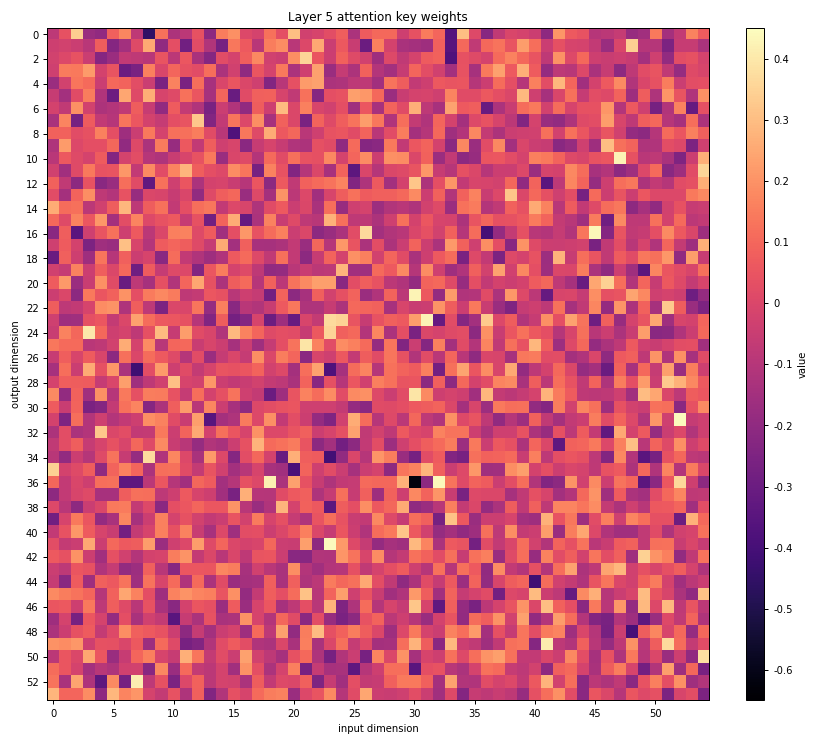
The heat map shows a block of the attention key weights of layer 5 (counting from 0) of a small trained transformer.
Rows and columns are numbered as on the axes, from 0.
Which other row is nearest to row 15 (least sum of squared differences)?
26
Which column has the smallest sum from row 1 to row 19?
5
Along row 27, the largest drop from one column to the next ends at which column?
23
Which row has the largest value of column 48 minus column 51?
1
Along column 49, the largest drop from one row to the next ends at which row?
47
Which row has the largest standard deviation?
36
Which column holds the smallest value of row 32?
46
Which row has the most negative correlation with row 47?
45
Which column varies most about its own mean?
30
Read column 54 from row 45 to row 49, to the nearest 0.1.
0.3 -0.1 -0.1 0.1 0
